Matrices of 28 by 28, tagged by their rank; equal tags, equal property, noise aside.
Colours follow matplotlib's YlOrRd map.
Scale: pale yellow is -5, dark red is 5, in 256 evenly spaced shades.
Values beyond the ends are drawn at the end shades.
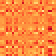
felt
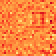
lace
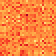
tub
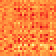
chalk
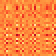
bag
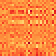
felt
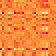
bag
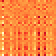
bag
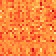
lace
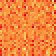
chalk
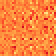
felt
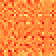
chalk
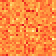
tub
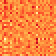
chalk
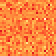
lace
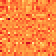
chalk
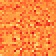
lace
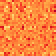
tub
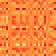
felt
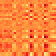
bag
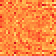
chalk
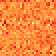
tub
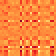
bag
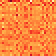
chalk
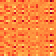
felt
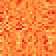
tub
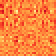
chalk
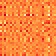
felt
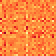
chalk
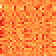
tub
